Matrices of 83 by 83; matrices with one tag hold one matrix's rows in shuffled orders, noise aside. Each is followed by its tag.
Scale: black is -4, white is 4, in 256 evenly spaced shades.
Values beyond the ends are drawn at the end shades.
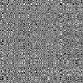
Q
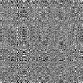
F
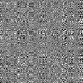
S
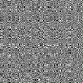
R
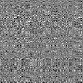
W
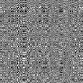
F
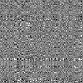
W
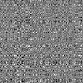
W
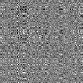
F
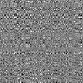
W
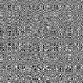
R
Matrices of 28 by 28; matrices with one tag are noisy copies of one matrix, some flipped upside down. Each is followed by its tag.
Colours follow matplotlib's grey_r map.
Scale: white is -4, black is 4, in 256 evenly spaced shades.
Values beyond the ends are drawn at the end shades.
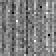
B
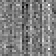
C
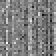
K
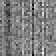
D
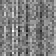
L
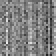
K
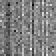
D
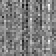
C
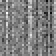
K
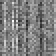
L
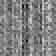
C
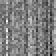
K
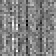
L
